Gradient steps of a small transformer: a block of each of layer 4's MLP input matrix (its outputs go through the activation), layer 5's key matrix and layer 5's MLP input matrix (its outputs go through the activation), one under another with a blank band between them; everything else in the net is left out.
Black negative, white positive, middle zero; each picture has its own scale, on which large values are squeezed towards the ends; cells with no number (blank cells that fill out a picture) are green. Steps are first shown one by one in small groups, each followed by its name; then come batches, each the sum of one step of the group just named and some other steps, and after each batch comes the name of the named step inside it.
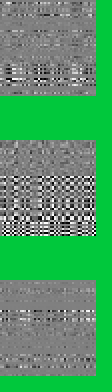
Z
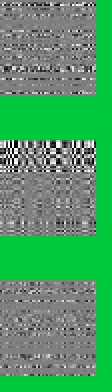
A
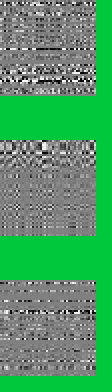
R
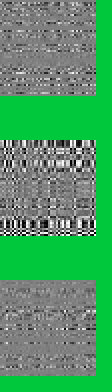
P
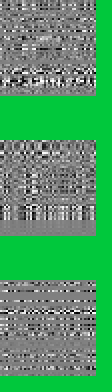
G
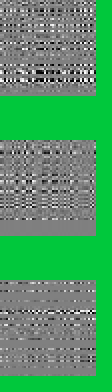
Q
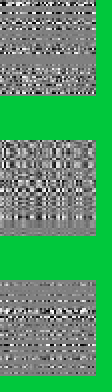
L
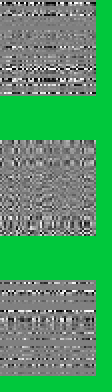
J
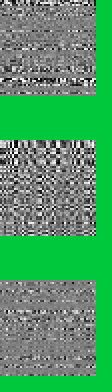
A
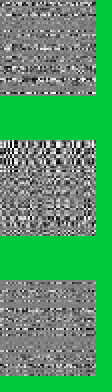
A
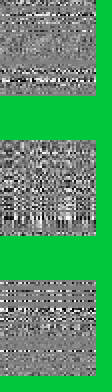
G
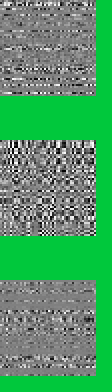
A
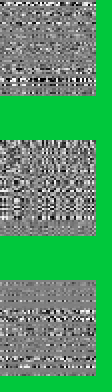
L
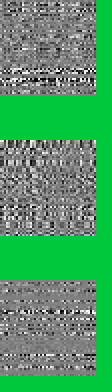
G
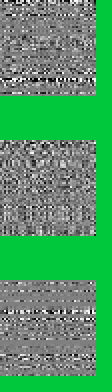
G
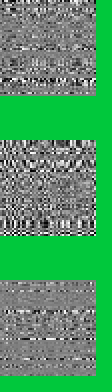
P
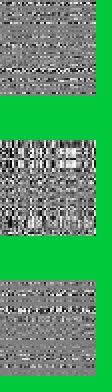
J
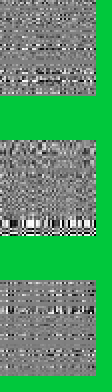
R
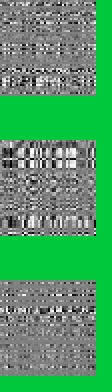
L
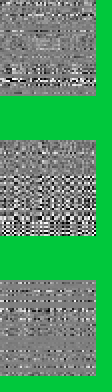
Z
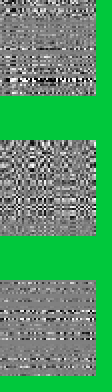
R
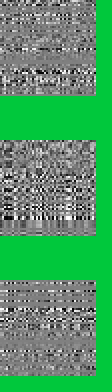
G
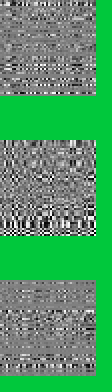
P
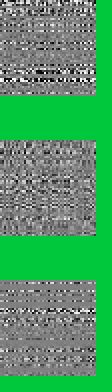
Q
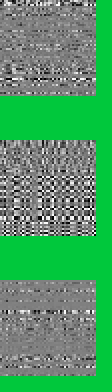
Z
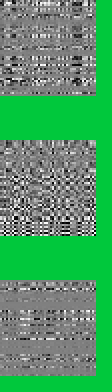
Z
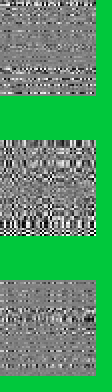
P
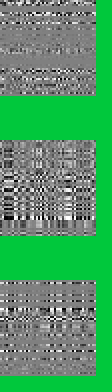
L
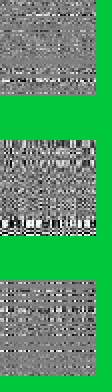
P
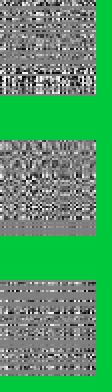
R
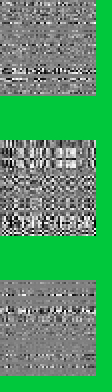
Z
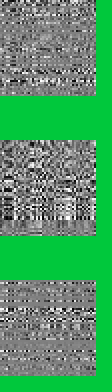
G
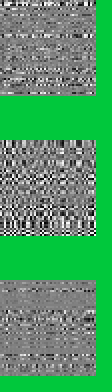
P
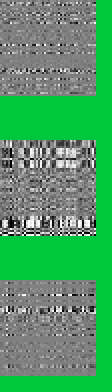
P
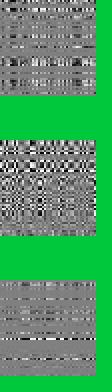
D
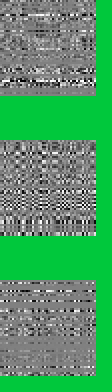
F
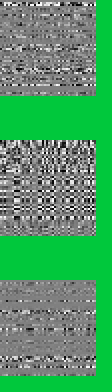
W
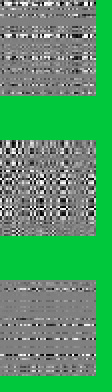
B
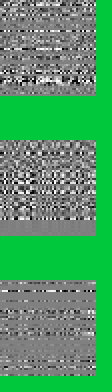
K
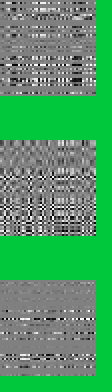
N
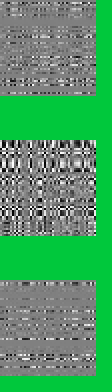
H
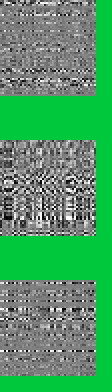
K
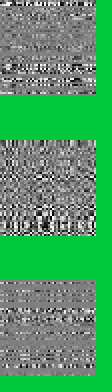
N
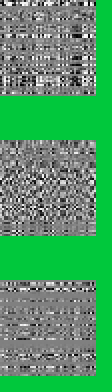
B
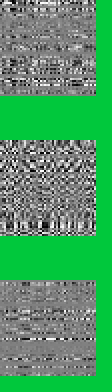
D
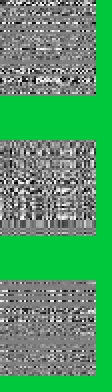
K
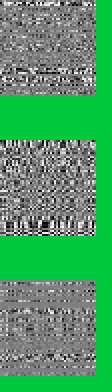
W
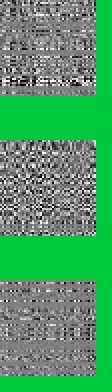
F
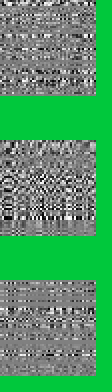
B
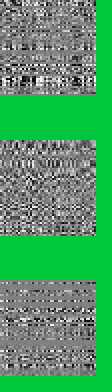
N
